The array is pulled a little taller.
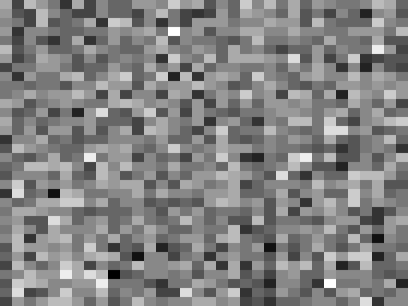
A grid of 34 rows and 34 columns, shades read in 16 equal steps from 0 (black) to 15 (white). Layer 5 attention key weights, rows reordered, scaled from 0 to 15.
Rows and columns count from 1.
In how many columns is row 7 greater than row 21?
12
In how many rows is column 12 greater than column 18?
16
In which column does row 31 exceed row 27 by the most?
3
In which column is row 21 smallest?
21
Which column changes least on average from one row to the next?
23
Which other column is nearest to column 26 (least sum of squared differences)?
34
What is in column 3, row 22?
6
